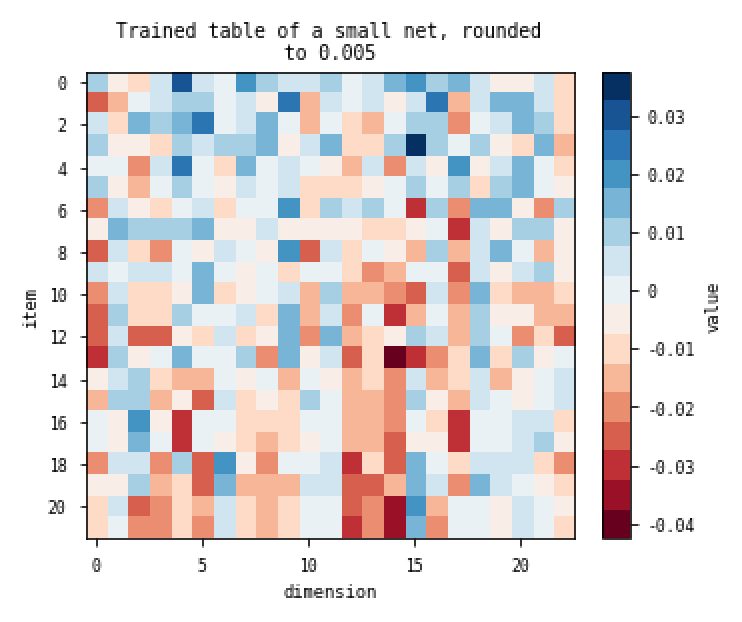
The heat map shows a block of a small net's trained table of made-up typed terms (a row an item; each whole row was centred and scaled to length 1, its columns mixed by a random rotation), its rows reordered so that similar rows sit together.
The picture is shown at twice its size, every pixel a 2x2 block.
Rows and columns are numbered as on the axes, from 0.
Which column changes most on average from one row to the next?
15
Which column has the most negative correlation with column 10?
9
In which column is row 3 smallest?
22
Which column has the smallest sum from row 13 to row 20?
14
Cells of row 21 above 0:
3
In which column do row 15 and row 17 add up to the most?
2
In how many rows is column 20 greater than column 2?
10
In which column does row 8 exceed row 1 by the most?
1
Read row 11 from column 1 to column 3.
0.01 -0.01 -0.01
